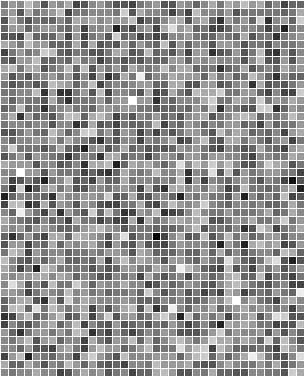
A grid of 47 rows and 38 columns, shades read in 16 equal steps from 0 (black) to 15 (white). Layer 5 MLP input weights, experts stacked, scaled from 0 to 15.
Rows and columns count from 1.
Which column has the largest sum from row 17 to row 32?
3
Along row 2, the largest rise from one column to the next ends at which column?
25
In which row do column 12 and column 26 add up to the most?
45
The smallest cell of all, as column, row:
20, 30
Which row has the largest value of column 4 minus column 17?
1
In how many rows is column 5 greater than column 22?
22
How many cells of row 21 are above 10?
6
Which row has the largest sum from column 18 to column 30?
21
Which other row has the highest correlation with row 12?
39
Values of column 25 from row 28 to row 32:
10 11 6 8 6
